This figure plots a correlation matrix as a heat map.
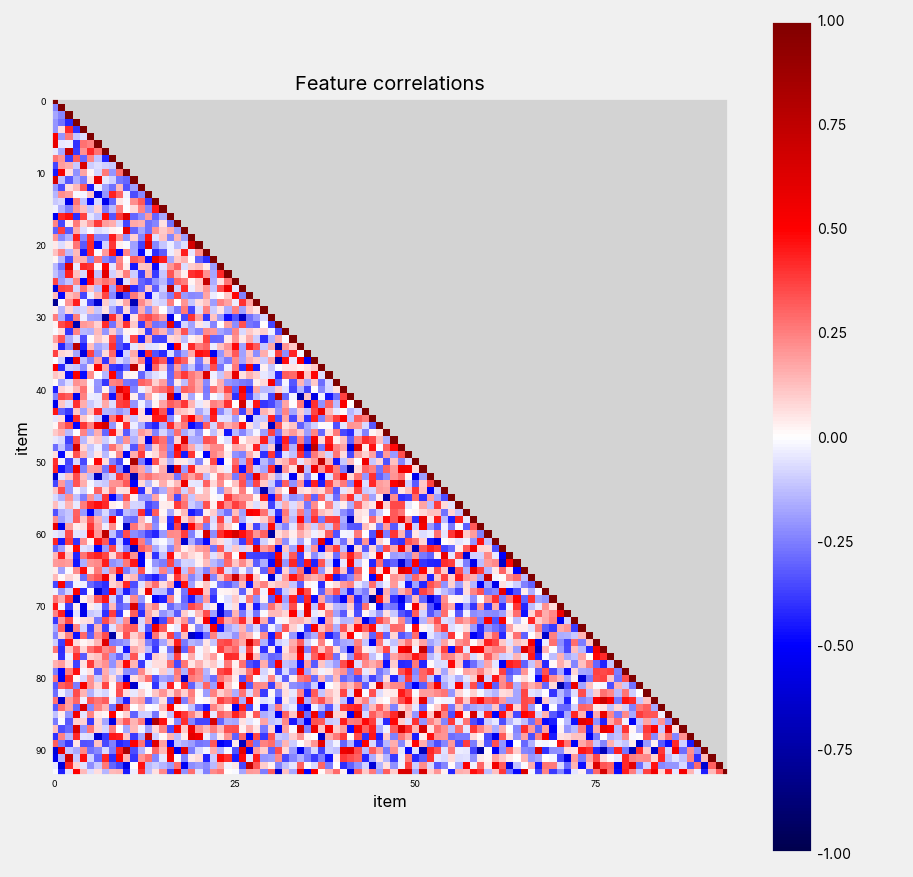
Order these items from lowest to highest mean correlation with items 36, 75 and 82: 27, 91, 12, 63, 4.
63, 4, 91, 12, 27
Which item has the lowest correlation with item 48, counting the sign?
31
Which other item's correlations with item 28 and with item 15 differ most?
72
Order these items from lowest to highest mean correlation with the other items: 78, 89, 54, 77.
89, 78, 54, 77
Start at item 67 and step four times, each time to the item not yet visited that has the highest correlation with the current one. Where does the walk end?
16
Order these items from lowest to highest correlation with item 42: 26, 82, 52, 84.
52, 84, 82, 26
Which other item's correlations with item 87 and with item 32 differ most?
19
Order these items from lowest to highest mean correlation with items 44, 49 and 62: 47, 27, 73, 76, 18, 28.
27, 18, 73, 47, 28, 76
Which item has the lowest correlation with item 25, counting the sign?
9
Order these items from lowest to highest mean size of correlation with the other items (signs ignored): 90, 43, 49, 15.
15, 43, 49, 90
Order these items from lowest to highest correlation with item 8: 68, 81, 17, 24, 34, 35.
24, 81, 17, 35, 34, 68
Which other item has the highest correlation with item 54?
33
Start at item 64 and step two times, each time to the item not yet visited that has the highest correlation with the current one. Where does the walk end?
41
